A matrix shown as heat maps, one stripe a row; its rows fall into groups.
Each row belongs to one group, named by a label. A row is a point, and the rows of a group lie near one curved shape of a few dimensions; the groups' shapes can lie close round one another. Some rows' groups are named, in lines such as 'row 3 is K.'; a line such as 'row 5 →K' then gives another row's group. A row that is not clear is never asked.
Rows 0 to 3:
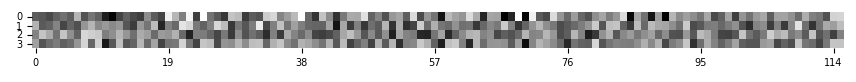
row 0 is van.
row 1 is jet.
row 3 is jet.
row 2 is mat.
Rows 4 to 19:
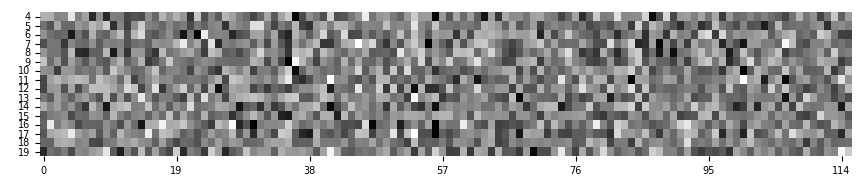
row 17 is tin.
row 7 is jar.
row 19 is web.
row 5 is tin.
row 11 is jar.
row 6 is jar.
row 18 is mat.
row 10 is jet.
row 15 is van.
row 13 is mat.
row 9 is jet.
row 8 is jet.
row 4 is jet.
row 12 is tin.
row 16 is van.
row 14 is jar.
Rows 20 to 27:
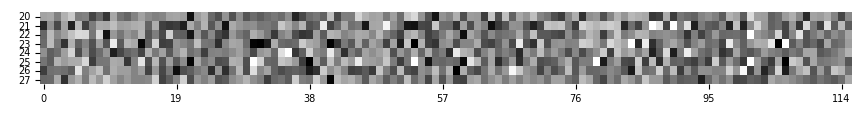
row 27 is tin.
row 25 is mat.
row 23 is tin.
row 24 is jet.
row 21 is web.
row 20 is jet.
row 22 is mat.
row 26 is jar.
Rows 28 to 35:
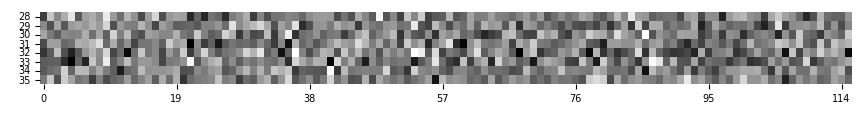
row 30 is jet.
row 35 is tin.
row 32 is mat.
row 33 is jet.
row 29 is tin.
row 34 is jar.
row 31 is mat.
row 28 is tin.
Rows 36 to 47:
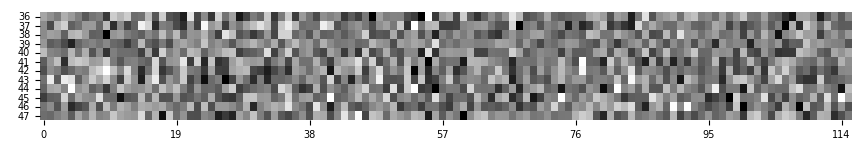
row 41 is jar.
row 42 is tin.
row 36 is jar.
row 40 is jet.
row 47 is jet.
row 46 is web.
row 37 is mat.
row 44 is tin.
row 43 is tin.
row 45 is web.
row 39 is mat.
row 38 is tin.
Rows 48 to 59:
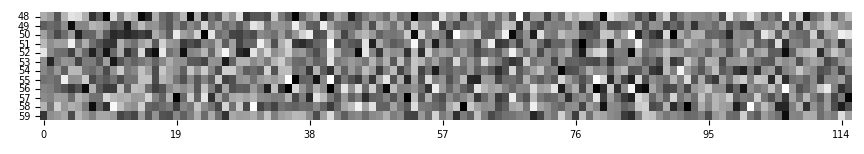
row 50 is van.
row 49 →mat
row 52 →tin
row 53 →jet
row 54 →tin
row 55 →jar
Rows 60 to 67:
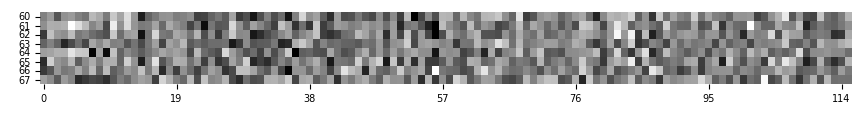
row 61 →mat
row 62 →tin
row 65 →tin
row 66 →jet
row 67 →jar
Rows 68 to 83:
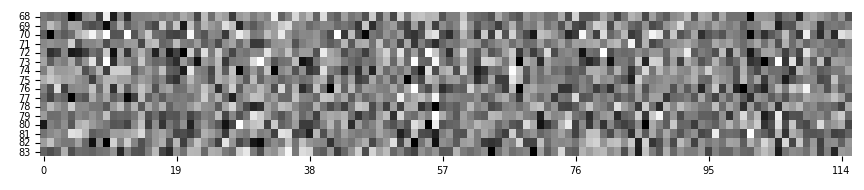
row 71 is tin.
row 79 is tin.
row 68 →mat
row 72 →mat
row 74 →jar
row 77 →mat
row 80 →jar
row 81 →mat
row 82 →tin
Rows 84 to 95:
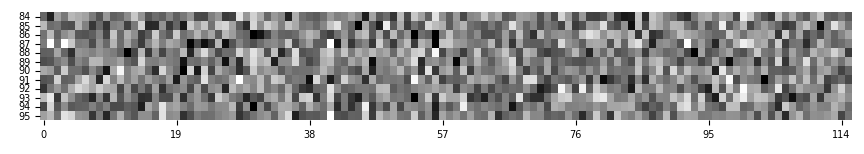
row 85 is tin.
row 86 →tin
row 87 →tin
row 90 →jar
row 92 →jar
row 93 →tin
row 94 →van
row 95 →tin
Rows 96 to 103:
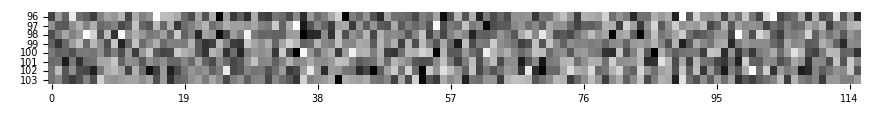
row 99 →jet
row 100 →jar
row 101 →web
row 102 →tin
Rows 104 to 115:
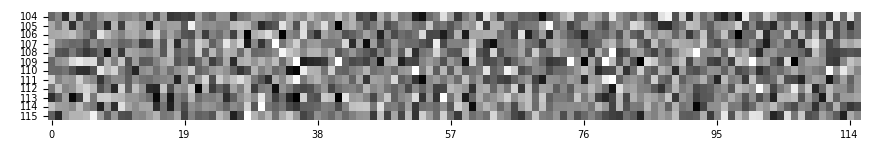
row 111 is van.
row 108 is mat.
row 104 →web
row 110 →mat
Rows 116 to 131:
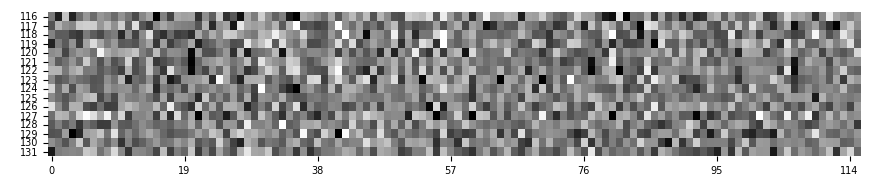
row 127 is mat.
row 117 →jar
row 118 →tin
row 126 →jar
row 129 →tin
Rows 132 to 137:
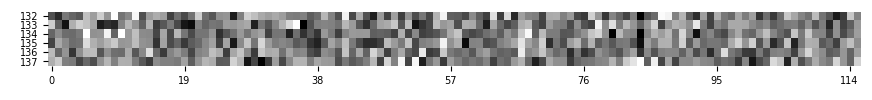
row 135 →jar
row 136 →tin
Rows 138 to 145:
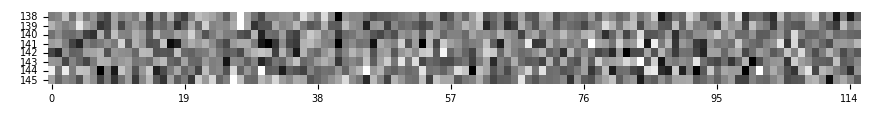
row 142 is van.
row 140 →mat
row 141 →tin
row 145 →tin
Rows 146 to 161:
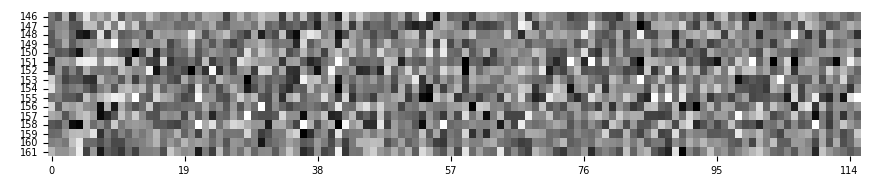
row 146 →tin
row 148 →mat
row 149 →tin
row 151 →jar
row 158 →tin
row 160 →jar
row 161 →jet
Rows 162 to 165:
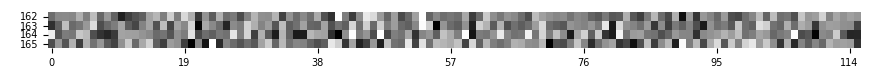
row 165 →jar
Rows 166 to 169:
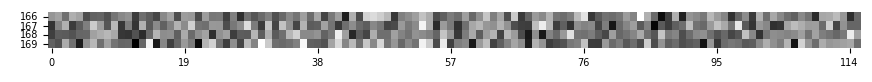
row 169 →mat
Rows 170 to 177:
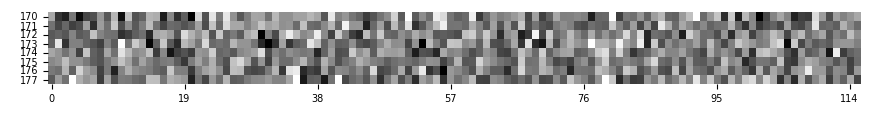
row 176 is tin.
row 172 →van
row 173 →tin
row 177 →jar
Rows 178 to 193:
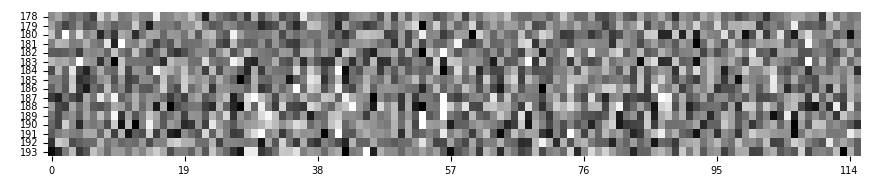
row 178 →mat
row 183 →jet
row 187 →jet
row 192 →van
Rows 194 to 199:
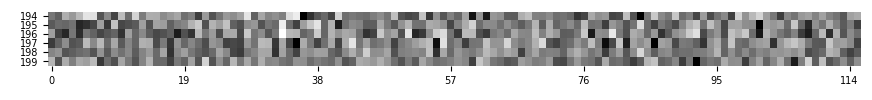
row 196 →mat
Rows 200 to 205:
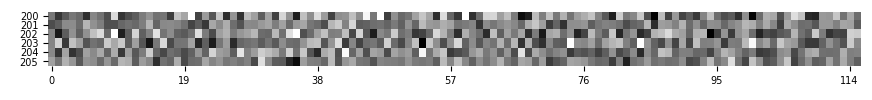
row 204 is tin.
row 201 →jar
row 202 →jet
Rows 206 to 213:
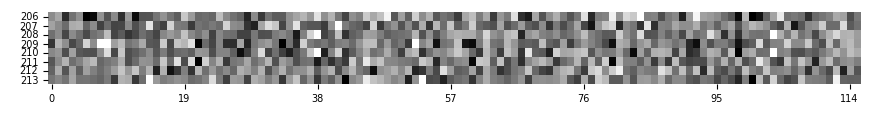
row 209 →mat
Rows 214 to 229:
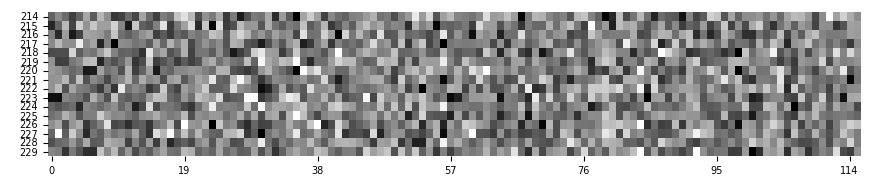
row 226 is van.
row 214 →van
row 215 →jar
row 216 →tin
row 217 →tin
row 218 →web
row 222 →tin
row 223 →van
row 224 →mat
